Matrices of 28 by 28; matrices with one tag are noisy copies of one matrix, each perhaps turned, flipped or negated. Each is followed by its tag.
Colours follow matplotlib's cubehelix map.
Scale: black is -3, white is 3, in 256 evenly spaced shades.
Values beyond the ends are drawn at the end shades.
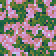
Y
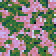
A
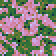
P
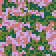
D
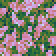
A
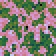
A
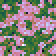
P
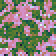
P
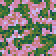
Y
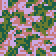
A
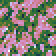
A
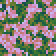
Y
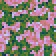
D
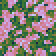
A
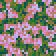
Y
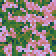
D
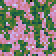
D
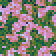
Y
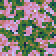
P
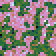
D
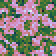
P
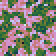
A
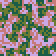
Y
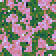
Y
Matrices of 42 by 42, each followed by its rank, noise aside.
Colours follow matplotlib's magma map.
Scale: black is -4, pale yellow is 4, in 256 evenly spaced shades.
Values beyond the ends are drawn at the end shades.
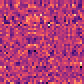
six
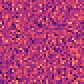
twelve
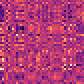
four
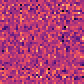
eight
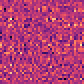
six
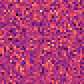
twelve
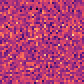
twelve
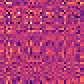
four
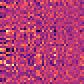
four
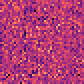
twelve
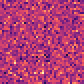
twelve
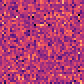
eight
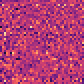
eight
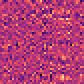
six
